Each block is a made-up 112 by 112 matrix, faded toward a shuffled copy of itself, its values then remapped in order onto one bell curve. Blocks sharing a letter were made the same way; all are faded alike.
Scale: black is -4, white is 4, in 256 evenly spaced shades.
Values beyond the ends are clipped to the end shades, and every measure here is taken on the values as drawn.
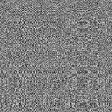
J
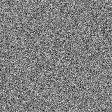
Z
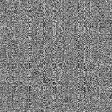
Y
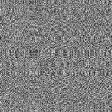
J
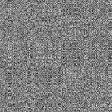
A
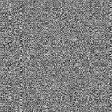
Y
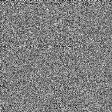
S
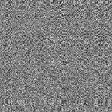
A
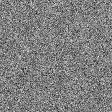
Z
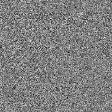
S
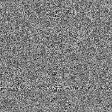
S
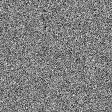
Z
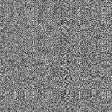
Y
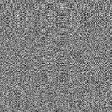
J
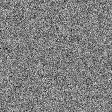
Z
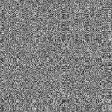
A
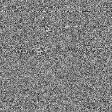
S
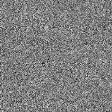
S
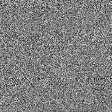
S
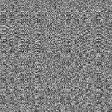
J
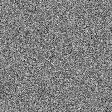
Z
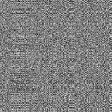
J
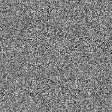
S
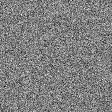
Z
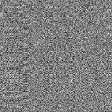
A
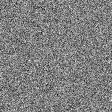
Z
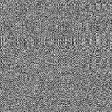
J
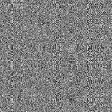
Y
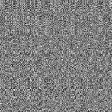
A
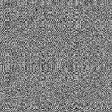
J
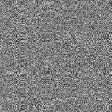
A
